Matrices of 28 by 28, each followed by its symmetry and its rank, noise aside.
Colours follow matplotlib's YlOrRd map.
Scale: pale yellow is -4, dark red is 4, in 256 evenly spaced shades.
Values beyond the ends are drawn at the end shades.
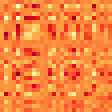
symmetric, rank two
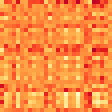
no symmetry, rank two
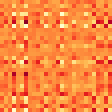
no symmetry, rank two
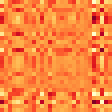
no symmetry, rank two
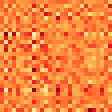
no symmetry, rank three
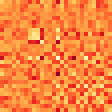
symmetric, rank three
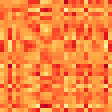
antisymmetric, rank two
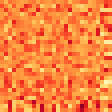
antisymmetric, rank four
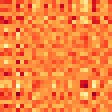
no symmetry, rank three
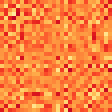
symmetric, rank four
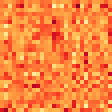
no symmetry, rank four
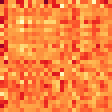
no symmetry, rank four
